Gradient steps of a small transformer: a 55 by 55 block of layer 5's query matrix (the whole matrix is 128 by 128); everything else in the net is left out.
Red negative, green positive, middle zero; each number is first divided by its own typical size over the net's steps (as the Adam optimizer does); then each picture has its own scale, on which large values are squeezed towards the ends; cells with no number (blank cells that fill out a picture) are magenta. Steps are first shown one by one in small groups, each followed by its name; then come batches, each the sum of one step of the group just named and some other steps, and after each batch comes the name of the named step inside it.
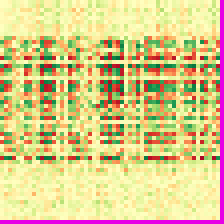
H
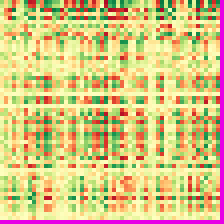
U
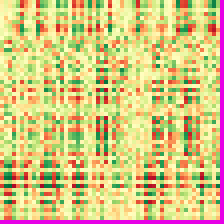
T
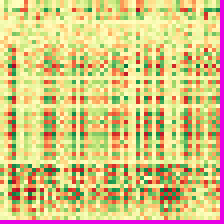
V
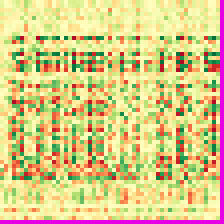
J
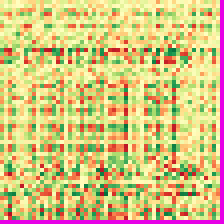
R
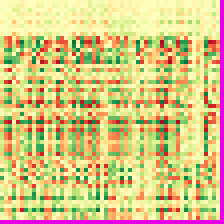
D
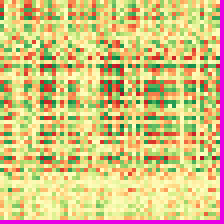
H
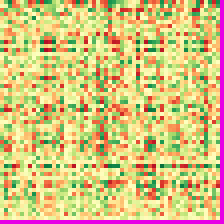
U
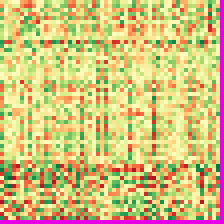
T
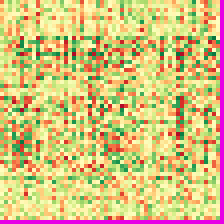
J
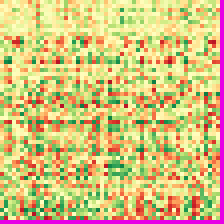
D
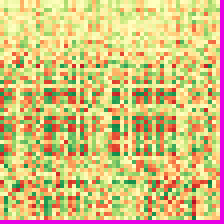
V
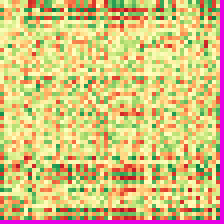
U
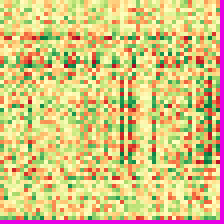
J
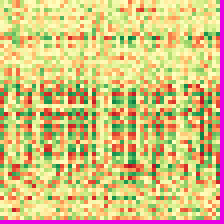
V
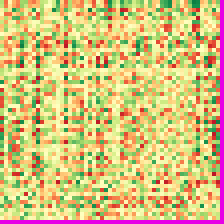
U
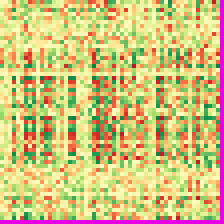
U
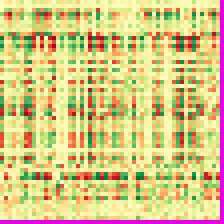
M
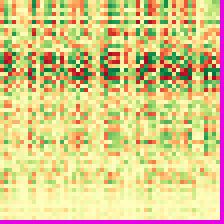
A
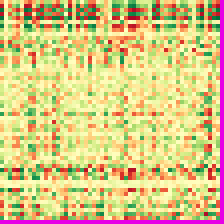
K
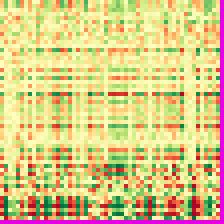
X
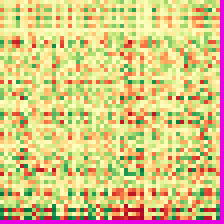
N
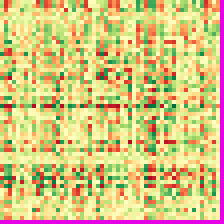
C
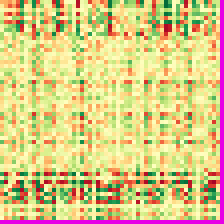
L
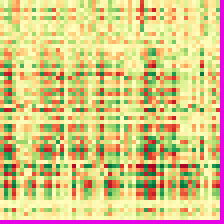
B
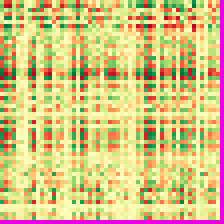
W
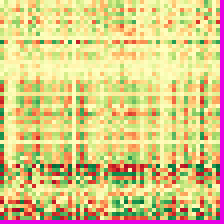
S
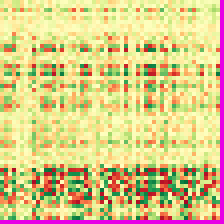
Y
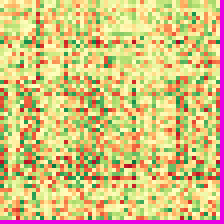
S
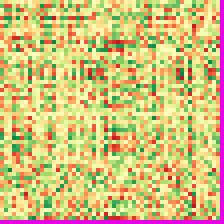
W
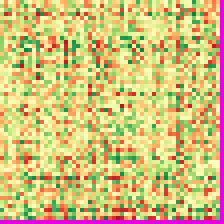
M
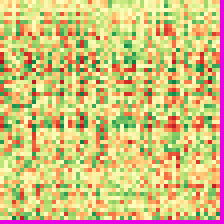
L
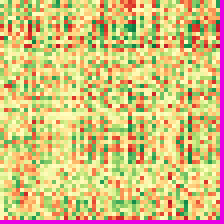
W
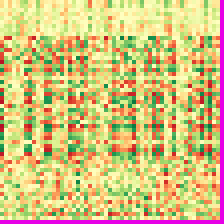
Y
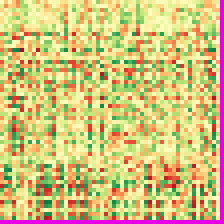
C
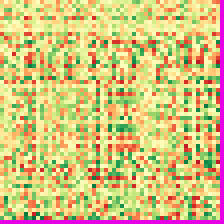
X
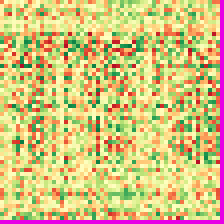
M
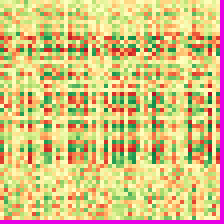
X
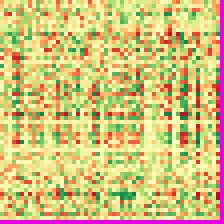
M
